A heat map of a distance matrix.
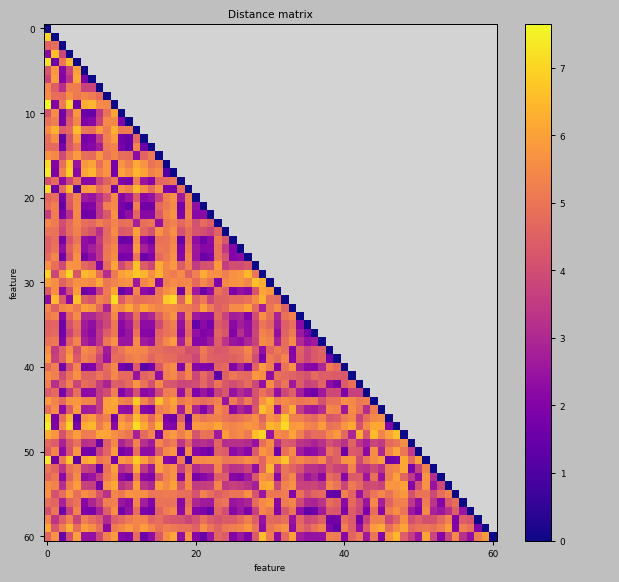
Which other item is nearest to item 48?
15
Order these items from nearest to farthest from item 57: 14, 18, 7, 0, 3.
14, 18, 7, 3, 0
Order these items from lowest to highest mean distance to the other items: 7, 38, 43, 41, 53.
43, 53, 7, 38, 41
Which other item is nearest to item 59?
39
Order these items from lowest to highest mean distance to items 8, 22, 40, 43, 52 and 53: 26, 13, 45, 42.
13, 26, 45, 42
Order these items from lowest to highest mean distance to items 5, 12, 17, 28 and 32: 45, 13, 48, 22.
22, 13, 45, 48
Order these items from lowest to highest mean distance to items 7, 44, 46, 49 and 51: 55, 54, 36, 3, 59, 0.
54, 36, 55, 59, 3, 0
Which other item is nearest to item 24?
44
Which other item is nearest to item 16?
17
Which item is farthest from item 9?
0
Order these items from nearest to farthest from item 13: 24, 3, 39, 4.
3, 24, 39, 4
